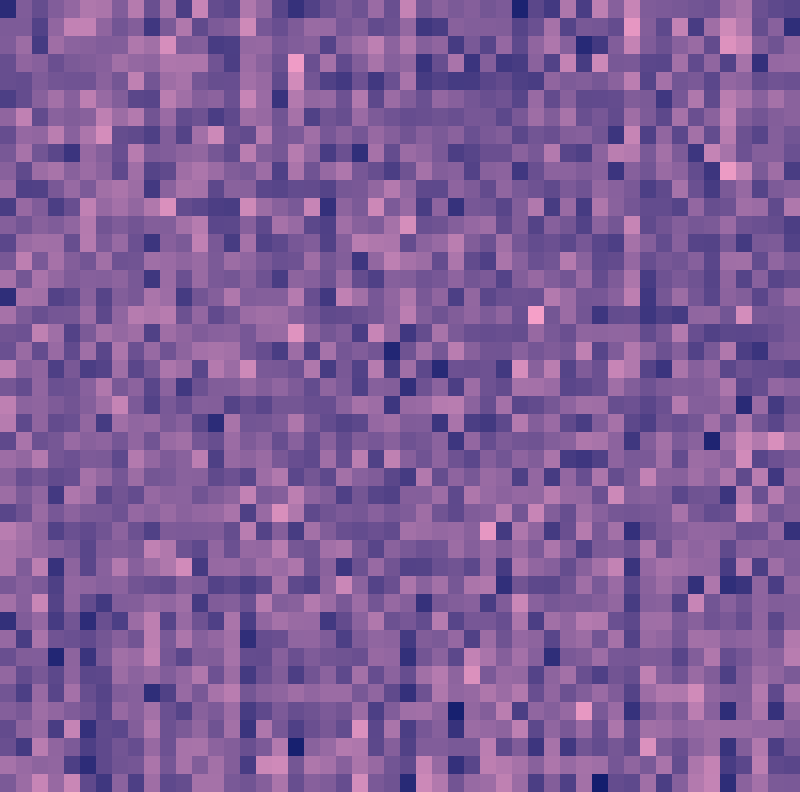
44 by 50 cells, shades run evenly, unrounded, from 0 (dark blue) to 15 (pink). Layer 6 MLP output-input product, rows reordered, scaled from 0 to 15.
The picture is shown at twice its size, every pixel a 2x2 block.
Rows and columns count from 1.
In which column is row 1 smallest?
33
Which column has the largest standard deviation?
46
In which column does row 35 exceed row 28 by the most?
24
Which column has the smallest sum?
4
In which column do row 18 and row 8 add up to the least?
41
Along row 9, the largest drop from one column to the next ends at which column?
36
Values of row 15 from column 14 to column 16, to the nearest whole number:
7 9 8
